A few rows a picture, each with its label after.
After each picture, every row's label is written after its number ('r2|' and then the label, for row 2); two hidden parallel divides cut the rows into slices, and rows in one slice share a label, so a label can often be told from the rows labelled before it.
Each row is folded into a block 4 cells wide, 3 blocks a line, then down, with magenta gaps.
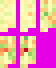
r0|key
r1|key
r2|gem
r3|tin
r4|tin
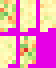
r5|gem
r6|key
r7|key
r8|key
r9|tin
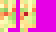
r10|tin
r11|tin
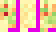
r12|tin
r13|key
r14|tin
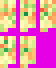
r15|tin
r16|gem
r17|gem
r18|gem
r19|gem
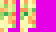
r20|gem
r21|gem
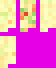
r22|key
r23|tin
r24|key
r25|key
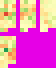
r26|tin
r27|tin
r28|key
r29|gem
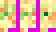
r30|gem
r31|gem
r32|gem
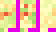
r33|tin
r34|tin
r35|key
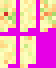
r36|tin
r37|key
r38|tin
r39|key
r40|key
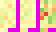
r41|key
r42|key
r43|tin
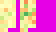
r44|key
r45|gem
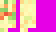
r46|tin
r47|key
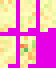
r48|key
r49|key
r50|key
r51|key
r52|gem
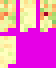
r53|tin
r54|key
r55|tin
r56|key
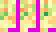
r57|gem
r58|gem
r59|gem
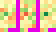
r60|gem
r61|tin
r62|gem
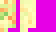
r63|gem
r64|key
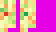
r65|tin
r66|gem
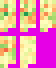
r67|gem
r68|gem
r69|tin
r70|tin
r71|key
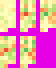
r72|key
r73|tin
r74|gem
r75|tin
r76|gem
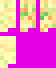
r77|key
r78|gem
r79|gem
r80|key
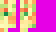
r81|gem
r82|gem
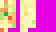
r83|gem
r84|key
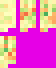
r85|key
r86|tin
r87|gem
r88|gem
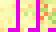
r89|key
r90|key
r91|tin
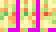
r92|gem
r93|gem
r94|tin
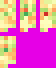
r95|gem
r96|gem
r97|tin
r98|gem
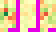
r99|gem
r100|key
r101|tin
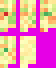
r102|tin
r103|tin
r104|gem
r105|gem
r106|key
